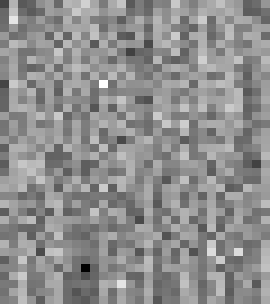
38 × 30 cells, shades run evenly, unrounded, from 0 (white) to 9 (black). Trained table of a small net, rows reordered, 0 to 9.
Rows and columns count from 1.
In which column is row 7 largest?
15
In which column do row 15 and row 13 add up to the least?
18
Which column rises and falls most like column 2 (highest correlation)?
23
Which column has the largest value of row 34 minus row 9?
10
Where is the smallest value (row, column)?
11, 12
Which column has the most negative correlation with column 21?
29
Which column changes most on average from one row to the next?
14
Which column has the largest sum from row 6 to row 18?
28
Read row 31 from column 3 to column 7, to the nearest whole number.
3 3 5 4 4
